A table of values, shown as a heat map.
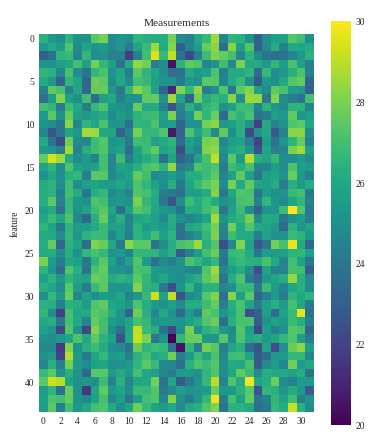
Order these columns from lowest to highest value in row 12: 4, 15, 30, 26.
4, 26, 15, 30
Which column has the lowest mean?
25
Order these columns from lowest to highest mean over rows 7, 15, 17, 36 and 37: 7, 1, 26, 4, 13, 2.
2, 26, 4, 1, 7, 13
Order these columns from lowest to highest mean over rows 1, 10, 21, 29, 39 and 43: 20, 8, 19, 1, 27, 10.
10, 8, 27, 1, 19, 20
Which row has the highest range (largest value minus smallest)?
35
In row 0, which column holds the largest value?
20
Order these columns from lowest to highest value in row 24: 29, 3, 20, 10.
3, 20, 10, 29
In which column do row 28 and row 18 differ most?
24
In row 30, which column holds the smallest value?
16
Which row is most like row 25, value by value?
23
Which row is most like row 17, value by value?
22
